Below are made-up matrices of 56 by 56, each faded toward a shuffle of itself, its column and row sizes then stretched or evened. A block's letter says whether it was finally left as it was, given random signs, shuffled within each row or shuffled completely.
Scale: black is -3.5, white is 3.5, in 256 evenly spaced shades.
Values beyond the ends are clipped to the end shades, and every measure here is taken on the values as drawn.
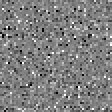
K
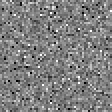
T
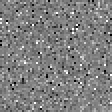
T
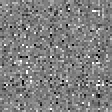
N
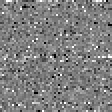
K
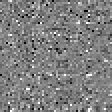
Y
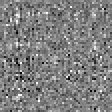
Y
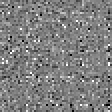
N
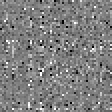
N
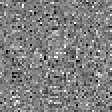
Y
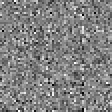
N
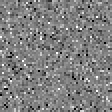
T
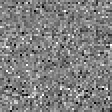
K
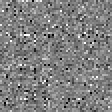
Y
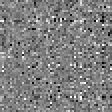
Y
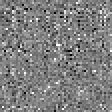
Y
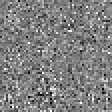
N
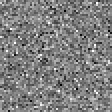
T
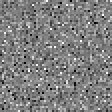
T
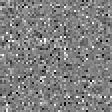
Y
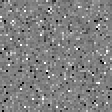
T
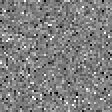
T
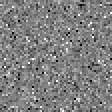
T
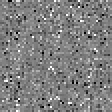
N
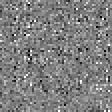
Y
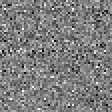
N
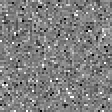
T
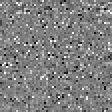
K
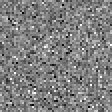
T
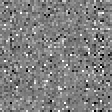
N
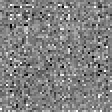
N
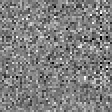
Y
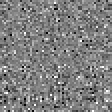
Y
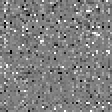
Y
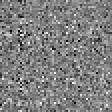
N
